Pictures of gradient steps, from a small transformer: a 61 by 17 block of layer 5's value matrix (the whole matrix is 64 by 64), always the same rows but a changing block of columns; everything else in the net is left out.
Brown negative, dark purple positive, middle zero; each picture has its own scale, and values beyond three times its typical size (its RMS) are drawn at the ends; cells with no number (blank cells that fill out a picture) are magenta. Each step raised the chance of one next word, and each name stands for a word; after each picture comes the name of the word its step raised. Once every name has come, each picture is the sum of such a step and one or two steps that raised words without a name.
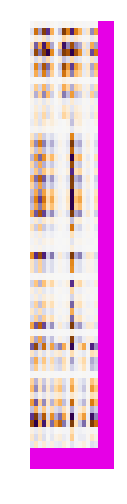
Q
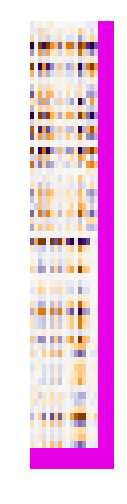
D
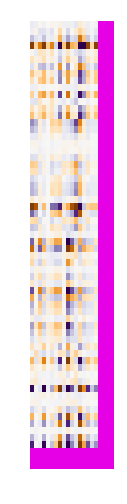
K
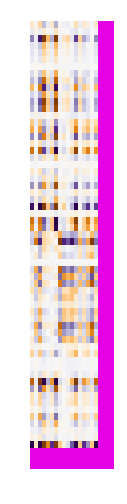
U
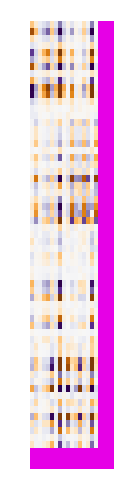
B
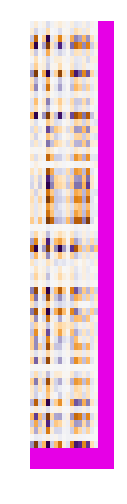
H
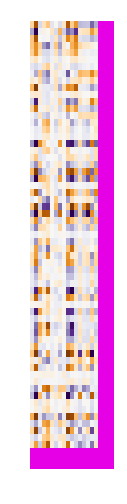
K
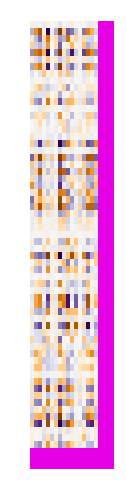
Q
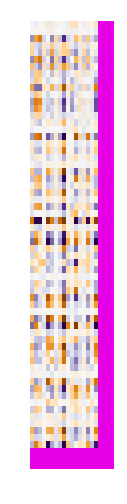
U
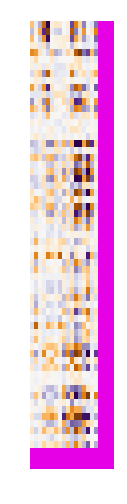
Q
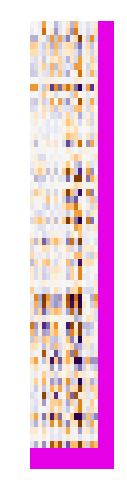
H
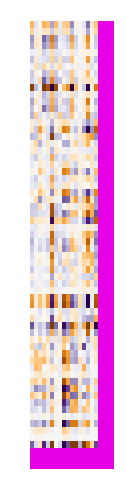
U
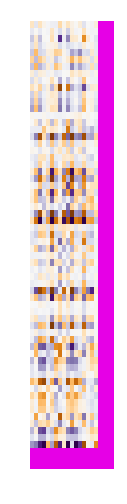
U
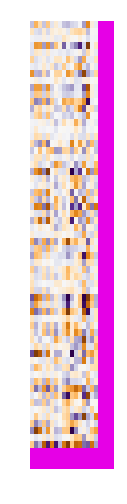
K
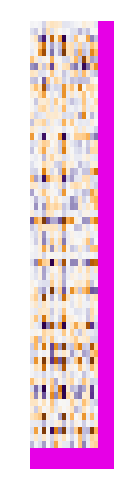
B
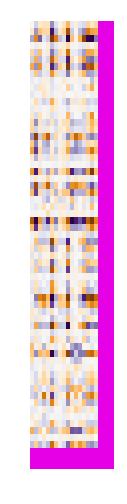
U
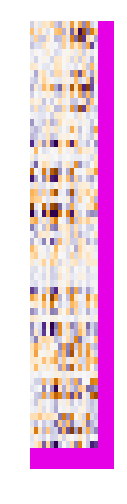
K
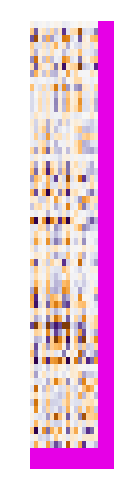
H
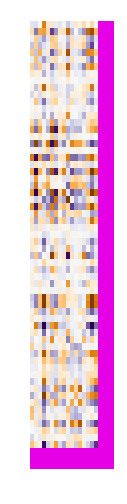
Q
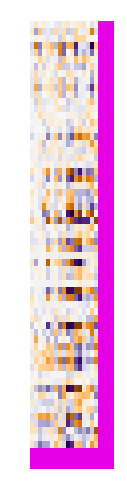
K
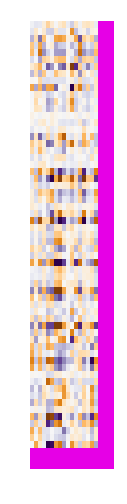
H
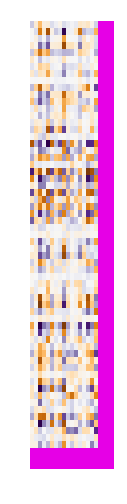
Q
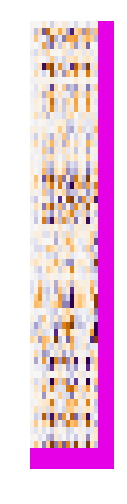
H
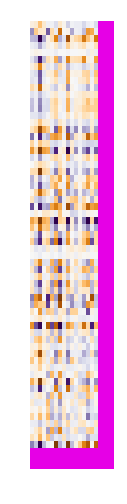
U
